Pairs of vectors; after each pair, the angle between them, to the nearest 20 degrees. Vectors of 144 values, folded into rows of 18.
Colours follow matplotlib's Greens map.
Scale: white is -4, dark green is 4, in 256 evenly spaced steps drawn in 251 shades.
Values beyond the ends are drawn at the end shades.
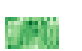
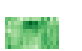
40 degrees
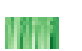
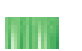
60 degrees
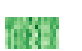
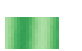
80 degrees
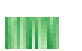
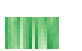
20 degrees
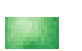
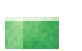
60 degrees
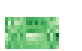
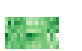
160 degrees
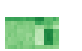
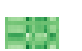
80 degrees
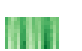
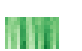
20 degrees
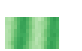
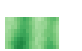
40 degrees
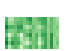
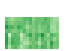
40 degrees
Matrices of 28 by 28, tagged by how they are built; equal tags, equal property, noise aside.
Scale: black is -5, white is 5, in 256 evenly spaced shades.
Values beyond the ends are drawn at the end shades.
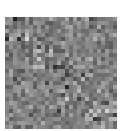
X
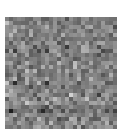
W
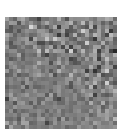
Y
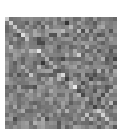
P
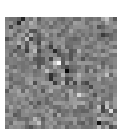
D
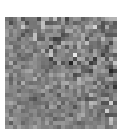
Y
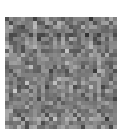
W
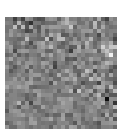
Y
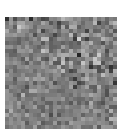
Y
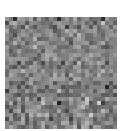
W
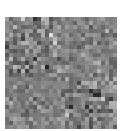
X
